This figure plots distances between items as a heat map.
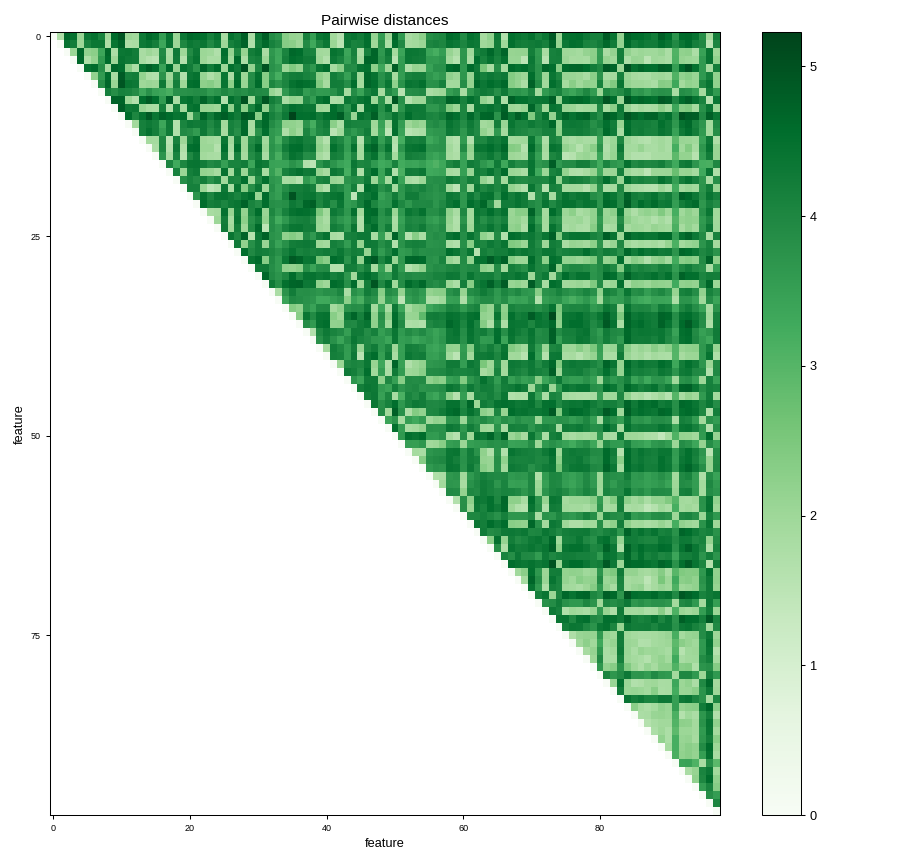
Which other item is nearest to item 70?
20
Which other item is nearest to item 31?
24
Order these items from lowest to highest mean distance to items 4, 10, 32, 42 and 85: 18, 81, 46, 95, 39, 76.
18, 95, 39, 76, 81, 46
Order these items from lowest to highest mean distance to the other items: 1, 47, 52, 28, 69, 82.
69, 82, 28, 52, 1, 47
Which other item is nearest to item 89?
50
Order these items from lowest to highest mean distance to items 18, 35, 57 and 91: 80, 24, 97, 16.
80, 16, 97, 24
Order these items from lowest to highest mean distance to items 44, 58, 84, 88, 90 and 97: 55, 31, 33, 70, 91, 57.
31, 91, 33, 55, 57, 70
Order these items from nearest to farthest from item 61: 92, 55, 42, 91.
92, 91, 55, 42
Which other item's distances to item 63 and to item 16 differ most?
37
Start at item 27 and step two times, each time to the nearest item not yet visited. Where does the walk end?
46
